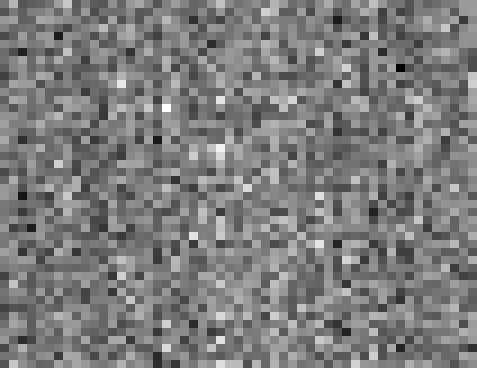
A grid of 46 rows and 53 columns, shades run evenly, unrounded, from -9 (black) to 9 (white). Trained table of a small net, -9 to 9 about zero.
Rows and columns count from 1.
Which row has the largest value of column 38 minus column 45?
9
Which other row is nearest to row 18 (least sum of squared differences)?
32
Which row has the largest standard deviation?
31
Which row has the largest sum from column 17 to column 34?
30
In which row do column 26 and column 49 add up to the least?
24
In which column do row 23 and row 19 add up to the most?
25
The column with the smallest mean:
18
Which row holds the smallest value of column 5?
33
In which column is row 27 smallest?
42
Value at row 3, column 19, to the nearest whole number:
4
